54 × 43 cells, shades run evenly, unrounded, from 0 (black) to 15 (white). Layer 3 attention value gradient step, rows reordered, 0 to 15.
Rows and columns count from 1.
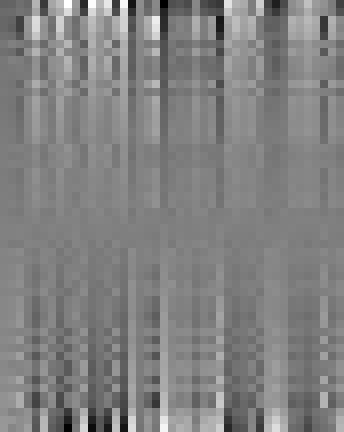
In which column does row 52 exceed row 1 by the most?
21
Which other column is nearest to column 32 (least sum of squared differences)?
42
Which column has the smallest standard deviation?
18
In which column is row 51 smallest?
20
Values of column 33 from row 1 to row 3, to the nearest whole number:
12 11 7
